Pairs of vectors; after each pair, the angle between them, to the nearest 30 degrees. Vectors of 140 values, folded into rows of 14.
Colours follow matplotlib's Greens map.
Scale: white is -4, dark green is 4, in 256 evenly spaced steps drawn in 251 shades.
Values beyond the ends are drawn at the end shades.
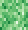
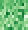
120 degrees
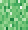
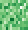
30 degrees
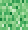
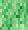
90 degrees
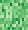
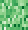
120 degrees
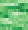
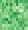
120 degrees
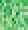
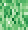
30 degrees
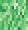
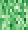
90 degrees
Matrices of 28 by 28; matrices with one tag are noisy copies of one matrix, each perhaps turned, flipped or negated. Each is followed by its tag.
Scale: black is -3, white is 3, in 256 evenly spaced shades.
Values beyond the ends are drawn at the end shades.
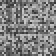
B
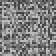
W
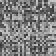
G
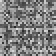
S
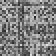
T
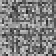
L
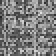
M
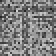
B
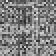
T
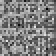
L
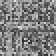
B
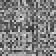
T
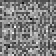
W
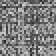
T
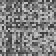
B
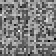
L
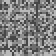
S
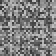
S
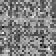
S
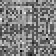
T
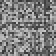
B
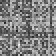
T
